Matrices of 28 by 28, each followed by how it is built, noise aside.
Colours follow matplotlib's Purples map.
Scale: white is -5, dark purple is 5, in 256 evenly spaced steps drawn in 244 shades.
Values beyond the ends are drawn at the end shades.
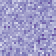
noise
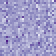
uneven columns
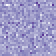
uneven rows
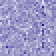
uneven columns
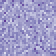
noise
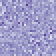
block diagonal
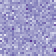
uneven columns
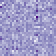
uneven columns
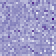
uneven columns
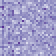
repeating rows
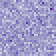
noise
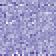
uneven rows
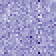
uneven columns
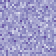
noise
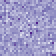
block diagonal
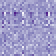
low rank
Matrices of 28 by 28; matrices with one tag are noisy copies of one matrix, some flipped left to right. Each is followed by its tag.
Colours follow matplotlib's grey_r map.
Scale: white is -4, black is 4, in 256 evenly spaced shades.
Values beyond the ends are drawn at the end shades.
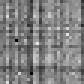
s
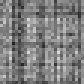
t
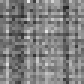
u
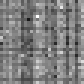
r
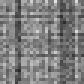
u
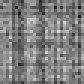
t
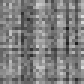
r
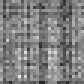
t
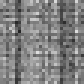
u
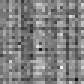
r
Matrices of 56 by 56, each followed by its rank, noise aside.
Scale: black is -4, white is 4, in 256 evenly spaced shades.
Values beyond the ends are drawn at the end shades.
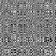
four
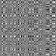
two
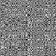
five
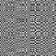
two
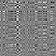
two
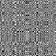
five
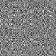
six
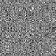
five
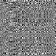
five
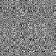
six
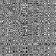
six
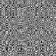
four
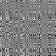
three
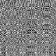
five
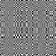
two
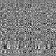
five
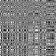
two
